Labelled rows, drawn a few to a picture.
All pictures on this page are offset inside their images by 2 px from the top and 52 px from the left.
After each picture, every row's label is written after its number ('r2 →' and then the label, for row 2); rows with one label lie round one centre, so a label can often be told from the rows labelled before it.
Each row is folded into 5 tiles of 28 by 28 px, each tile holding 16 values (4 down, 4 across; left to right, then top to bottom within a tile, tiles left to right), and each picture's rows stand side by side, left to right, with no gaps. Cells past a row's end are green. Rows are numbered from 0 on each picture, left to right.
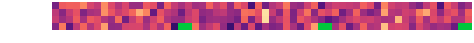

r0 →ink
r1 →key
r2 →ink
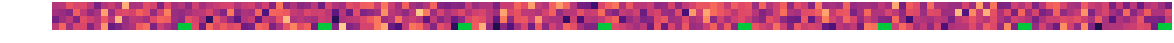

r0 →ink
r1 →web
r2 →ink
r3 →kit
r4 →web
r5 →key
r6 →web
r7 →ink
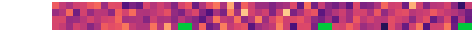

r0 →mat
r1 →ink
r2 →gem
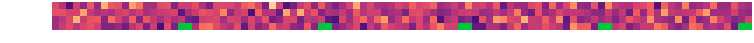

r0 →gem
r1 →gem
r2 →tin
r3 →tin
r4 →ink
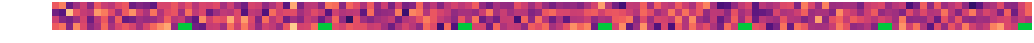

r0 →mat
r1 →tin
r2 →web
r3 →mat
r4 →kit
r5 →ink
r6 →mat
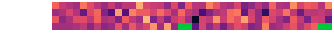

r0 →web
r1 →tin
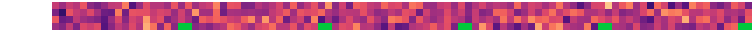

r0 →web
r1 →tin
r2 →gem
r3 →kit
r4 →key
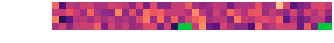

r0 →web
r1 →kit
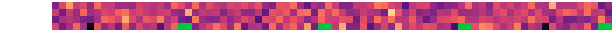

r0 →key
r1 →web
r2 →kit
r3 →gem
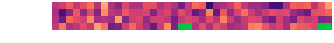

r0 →ink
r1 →mat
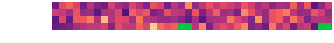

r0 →tin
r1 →ink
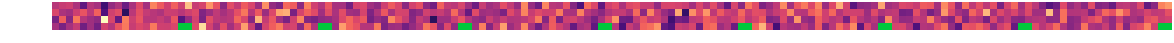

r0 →tin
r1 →ink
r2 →gem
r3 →ink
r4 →web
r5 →kit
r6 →ink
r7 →mat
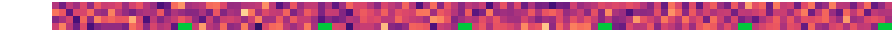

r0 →kit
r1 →ink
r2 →ink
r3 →mat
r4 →tin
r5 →gem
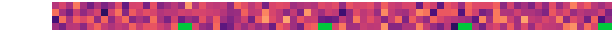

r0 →tin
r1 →key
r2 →ink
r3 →tin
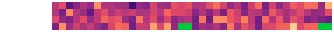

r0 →mat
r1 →tin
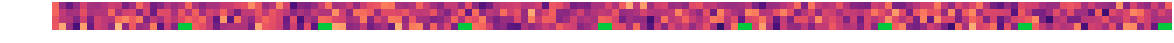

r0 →kit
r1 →kit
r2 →kit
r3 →kit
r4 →key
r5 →kit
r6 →kit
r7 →web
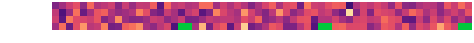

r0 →ink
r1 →ink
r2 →mat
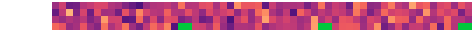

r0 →mat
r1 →key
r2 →gem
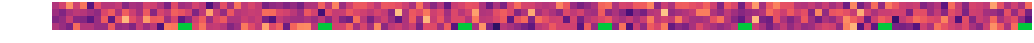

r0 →key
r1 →mat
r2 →web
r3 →kit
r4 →ink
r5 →web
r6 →tin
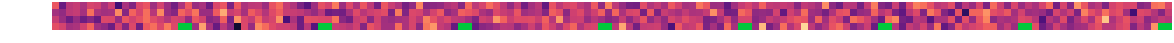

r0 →web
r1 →kit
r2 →web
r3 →tin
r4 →kit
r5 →ink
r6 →web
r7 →key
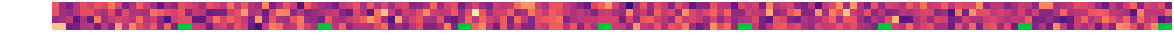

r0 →kit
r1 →ink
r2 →ink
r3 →kit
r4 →mat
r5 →web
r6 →web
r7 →key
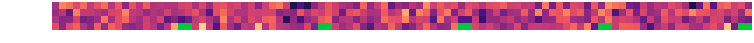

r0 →key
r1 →kit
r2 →key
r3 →web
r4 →mat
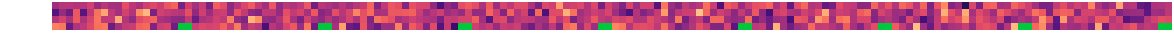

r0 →ink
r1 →gem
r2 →kit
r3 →web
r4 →ink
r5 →key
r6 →key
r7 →kit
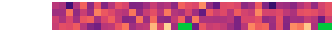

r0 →mat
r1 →mat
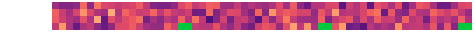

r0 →kit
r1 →web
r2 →kit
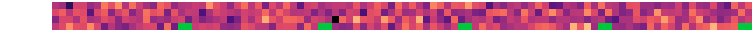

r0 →gem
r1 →key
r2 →tin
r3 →mat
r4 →tin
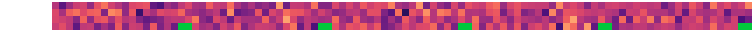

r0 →kit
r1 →web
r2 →web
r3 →web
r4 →tin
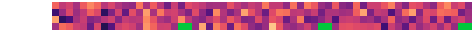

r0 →web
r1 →ink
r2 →gem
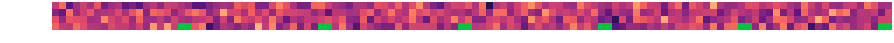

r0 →mat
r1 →kit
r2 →kit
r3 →gem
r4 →tin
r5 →ink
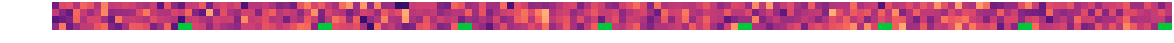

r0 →ink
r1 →mat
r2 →key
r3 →key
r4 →key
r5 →web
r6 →kit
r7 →web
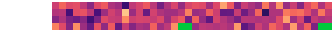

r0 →key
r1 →web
